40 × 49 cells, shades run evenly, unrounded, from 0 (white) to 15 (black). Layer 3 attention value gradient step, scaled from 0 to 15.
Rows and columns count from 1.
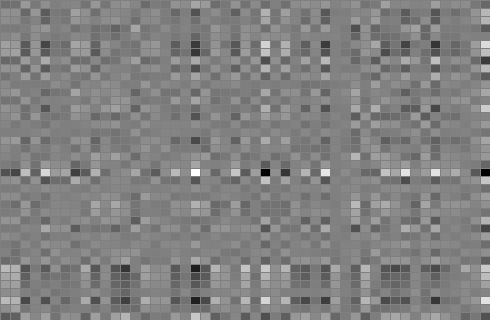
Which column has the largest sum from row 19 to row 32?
27
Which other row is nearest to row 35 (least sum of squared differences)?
36
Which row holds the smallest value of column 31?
22
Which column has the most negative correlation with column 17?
32
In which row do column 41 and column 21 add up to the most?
38
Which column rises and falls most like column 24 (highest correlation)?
46
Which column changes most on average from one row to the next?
49
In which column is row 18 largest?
20
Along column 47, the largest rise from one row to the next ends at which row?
35
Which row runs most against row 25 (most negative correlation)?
8
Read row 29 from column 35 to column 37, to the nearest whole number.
8 10 7
